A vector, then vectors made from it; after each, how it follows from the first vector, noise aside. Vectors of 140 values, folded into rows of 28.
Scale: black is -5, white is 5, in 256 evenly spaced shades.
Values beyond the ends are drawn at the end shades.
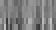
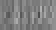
wrapped around, negated, shrunk.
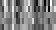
reversed, scaled up.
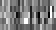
wrapped around, negated, scaled up.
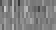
reversed, partly zeroed.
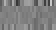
reversed, partly zeroed.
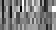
wrapped around, negated, scaled up.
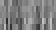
copied.
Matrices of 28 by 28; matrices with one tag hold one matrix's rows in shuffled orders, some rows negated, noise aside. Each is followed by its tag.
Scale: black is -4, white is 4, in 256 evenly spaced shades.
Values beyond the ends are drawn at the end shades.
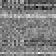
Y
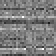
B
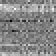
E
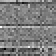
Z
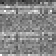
Z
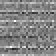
E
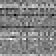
E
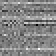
Y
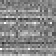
Z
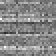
Z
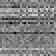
E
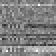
Y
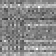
Y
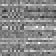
Y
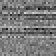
Y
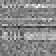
Y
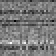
E
